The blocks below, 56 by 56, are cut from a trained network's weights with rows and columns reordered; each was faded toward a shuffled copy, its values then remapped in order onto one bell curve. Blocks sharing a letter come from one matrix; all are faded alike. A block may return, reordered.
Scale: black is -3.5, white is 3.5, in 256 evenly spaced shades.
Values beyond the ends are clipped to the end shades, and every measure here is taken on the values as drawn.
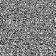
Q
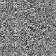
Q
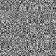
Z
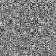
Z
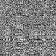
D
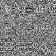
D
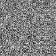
Q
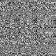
D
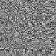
Z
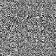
Q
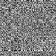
D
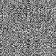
Z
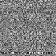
D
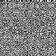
D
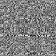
D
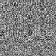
Z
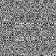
D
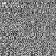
Z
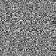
D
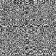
D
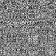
Z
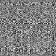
D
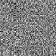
Z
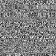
D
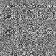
D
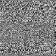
D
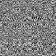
Z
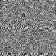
D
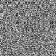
Z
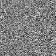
Q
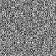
Z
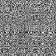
D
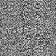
Z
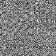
Q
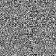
Q
